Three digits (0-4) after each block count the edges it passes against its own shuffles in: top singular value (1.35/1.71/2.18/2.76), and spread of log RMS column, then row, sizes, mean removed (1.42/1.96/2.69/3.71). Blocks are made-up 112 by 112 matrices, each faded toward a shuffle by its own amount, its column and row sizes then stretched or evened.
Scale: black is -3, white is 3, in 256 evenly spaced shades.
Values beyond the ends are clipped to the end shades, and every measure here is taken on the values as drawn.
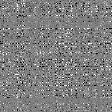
2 3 4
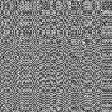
4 1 1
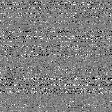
2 0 4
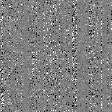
1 4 1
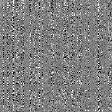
3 4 2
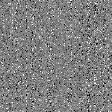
1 3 0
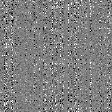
1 4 2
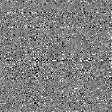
2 2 3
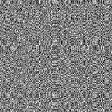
4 2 0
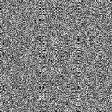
3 2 0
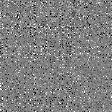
1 2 3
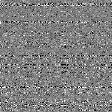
3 1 4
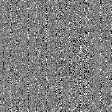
1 4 0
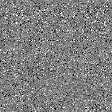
0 1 2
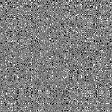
3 3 2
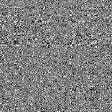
2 2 3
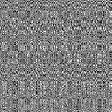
4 2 2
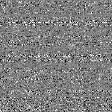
0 0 4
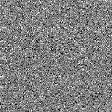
2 0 1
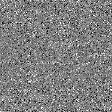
1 1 2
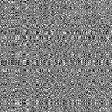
4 1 3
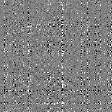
3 4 3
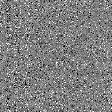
2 2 0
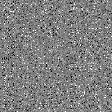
2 1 1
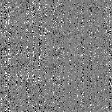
0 4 1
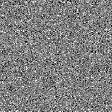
2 1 2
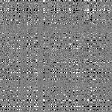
4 3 4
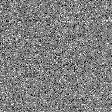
1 0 1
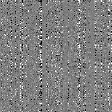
3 4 1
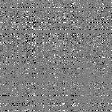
1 3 4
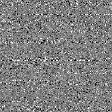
2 1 3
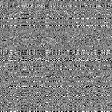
4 0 4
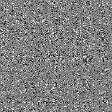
1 3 2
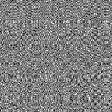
4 0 1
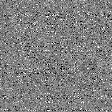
1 1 3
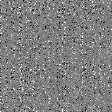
0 3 1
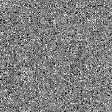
2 1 2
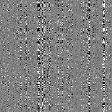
4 4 2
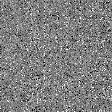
0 2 1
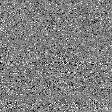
0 0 3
